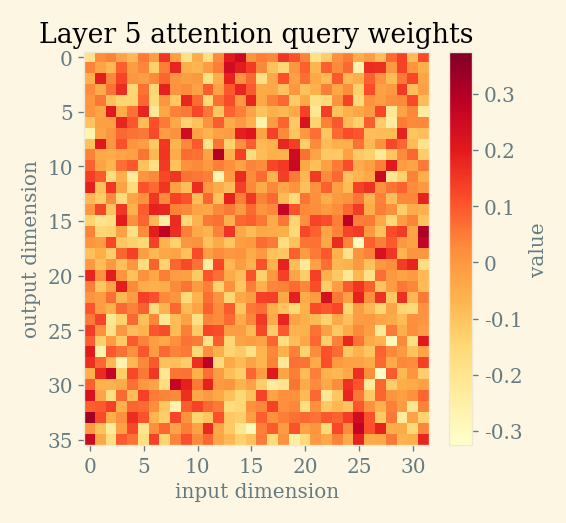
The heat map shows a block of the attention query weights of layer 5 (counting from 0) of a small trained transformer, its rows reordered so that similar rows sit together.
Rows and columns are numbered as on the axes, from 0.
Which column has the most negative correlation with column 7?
4
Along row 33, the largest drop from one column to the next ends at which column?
29
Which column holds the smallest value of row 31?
22
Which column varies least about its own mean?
23
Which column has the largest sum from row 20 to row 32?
0
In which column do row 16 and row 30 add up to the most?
8
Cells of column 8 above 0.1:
7
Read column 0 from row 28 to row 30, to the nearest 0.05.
0.15 -0.05 0.1
